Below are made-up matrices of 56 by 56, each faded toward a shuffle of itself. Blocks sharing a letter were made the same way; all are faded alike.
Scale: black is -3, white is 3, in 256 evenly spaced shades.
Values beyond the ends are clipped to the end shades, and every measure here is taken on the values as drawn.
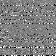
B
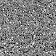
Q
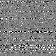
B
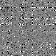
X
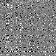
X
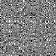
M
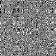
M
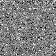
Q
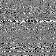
B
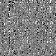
M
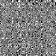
M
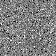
Q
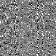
M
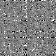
X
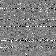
B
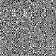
M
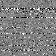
B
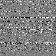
B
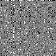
X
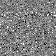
Q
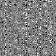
M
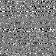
B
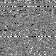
B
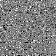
Q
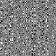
M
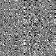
M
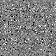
Q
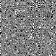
M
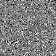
Q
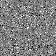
Q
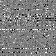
X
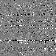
X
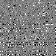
X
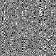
M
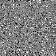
Q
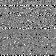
B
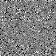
Q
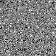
Q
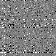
X
